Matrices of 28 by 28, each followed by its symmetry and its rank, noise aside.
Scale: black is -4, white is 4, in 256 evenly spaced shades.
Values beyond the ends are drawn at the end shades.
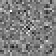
symmetric, rank six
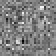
no symmetry, rank five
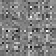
antisymmetric, rank six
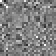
symmetric, rank five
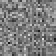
no symmetry, rank five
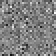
no symmetry, rank seven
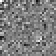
symmetric, rank seven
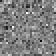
symmetric, rank five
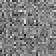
no symmetry, rank six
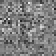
no symmetry, rank six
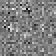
antisymmetric, rank six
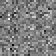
no symmetry, rank seven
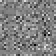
symmetric, rank five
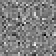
antisymmetric, rank six
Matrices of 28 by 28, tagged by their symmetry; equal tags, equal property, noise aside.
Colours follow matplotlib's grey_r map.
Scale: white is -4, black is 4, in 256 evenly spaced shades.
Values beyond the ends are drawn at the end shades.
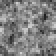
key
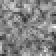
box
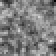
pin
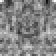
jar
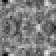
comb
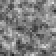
box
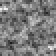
key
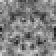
jar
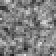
box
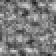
key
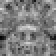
jar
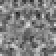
jar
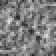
key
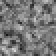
pin
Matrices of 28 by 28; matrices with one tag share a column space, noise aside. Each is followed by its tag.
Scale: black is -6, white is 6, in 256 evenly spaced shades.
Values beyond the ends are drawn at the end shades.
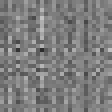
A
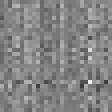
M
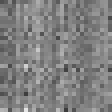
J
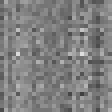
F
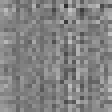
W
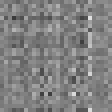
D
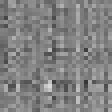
M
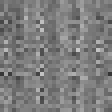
A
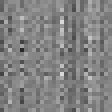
A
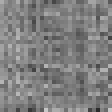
J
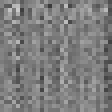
W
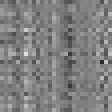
F
